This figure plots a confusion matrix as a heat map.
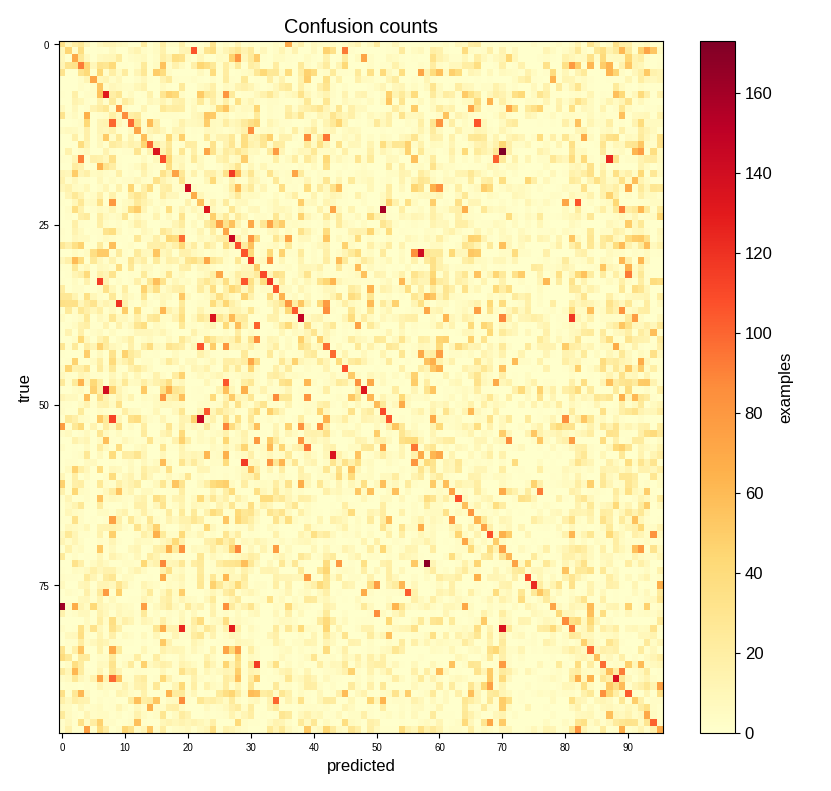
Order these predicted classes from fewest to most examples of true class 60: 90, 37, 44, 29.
37, 29, 90, 44
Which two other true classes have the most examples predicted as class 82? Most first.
22, 95
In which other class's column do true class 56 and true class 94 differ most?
39
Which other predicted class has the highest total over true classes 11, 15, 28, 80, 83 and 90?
70
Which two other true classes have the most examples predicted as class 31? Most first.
86, 39
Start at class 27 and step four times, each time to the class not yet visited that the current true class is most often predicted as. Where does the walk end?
49
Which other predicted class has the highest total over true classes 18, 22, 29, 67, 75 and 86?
57
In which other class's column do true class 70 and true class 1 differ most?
21
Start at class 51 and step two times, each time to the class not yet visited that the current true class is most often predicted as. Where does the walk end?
89
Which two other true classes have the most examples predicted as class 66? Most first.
11, 37
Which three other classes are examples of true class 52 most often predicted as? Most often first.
22, 8, 80
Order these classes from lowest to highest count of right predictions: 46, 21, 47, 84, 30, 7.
46, 21, 47, 84, 30, 7
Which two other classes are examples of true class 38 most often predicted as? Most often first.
24, 81
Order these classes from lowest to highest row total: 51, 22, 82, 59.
82, 59, 22, 51
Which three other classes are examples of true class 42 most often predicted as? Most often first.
22, 26, 88
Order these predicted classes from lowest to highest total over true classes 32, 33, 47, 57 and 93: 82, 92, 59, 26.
82, 92, 59, 26
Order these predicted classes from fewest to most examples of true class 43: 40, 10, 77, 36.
36, 77, 40, 10
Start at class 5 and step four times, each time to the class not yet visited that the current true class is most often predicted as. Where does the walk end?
9
